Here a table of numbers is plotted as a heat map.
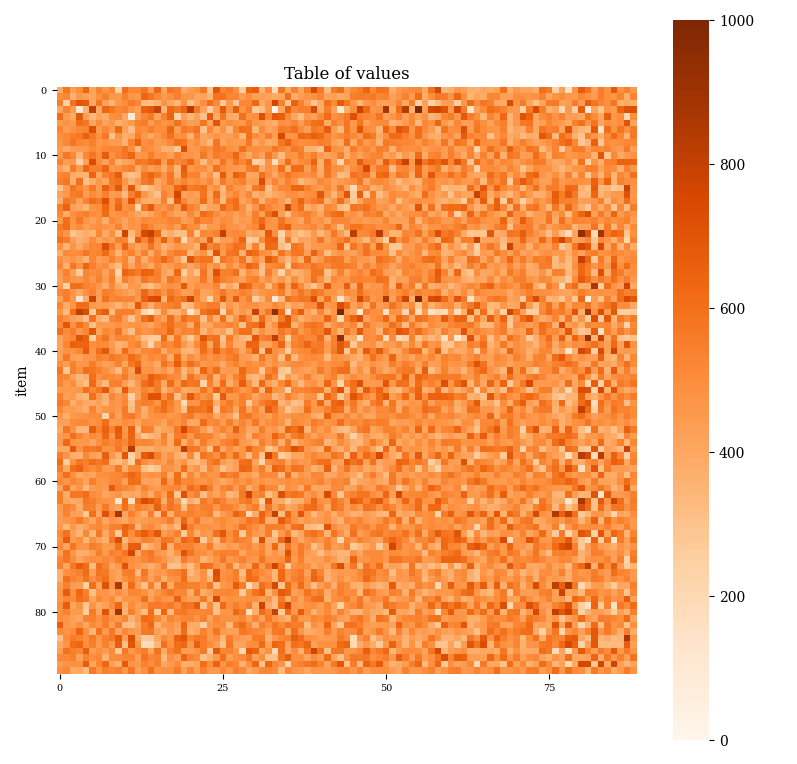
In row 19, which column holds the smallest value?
61
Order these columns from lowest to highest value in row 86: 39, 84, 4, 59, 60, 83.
59, 60, 84, 83, 4, 39
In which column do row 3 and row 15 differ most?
55
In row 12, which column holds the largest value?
47
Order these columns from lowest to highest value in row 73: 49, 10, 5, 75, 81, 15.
5, 15, 75, 49, 10, 81
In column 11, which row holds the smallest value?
4
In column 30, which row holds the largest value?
34
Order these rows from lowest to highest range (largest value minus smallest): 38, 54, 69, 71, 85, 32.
54, 71, 85, 69, 38, 32
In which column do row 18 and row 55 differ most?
87
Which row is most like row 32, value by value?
3
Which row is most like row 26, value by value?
49
